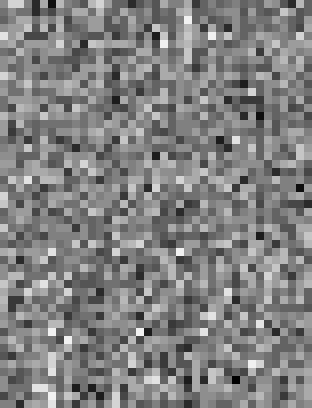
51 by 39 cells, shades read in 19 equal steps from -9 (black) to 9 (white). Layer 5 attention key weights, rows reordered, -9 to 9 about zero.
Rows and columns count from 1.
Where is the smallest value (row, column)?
48, 30
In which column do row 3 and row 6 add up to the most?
24
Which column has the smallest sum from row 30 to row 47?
13
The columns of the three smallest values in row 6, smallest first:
11, 20, 29
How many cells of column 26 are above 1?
13
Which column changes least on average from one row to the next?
25
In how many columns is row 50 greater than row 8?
20
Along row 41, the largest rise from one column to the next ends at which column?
33
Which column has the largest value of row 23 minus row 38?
2
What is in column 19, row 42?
-7
